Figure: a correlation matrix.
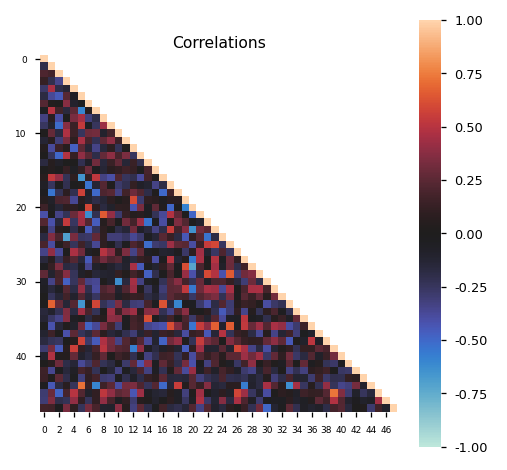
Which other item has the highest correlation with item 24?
37
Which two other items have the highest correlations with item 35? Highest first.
14, 27
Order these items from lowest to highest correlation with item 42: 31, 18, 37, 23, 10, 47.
10, 31, 23, 47, 37, 18
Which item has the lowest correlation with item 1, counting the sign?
18
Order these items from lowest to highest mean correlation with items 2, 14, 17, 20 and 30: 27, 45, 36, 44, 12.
45, 27, 36, 44, 12
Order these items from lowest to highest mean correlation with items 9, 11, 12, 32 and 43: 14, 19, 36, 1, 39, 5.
1, 39, 14, 36, 19, 5
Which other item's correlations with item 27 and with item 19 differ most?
39
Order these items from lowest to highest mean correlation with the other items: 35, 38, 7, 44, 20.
20, 7, 44, 35, 38
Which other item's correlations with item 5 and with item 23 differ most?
44
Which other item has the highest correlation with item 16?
33
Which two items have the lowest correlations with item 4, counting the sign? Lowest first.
12, 19
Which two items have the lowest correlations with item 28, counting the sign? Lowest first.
20, 13
